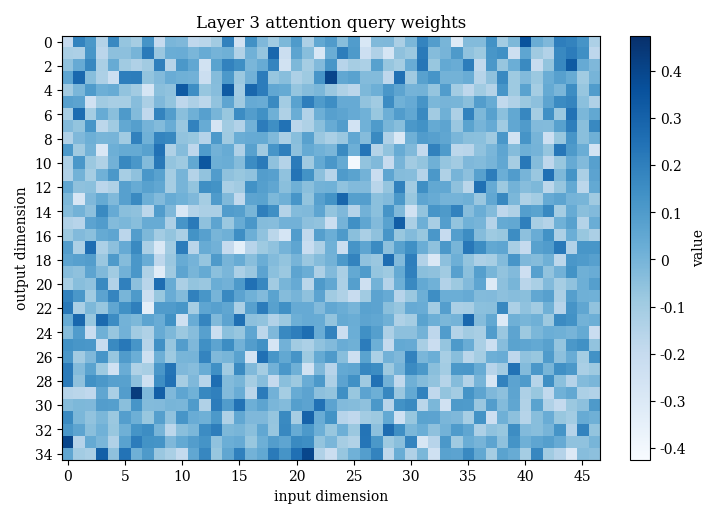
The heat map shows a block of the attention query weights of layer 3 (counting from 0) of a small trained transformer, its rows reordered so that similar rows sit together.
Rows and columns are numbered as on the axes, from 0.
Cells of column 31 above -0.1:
29
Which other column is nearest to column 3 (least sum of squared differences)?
15
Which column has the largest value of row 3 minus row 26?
1
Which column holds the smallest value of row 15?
23
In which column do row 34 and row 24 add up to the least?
32
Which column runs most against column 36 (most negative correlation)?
14
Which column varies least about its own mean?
41
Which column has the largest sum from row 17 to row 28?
0
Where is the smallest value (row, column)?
10, 25
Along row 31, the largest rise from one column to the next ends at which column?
21
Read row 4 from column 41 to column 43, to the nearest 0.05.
-0.1 0.05 0
